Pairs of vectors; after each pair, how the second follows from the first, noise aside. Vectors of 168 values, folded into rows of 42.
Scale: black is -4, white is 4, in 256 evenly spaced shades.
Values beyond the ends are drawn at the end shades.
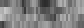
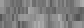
reversed, negated, shrunk.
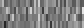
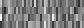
reversed.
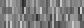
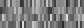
wrapped around.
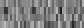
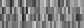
reversed.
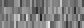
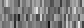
negated.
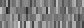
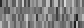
reversed.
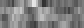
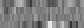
reversed, partly zeroed.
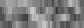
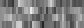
wrapped around.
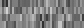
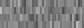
reversed, negated, shrunk.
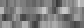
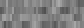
negated, shrunk.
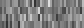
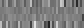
reversed, partly zeroed.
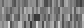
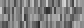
reversed.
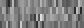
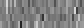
negated, partly zeroed.
